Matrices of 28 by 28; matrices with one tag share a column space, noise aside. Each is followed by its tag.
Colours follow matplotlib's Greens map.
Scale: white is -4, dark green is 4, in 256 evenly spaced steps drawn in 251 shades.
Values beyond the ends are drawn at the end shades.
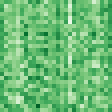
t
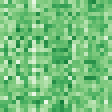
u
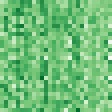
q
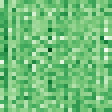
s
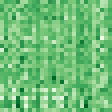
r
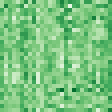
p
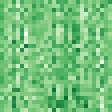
r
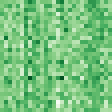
u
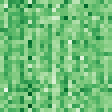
p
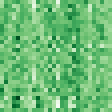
r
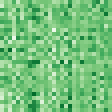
s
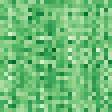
s
